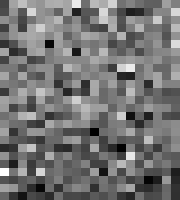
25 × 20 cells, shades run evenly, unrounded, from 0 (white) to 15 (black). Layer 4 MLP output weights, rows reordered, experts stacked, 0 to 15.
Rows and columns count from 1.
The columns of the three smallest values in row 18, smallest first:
17, 9, 8
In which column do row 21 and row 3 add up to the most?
2
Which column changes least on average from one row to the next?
19
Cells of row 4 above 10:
5
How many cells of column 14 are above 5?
21
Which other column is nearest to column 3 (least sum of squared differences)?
11
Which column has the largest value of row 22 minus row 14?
12
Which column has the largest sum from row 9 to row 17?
7
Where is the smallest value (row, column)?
22, 1
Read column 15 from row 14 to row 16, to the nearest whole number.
9 14 9
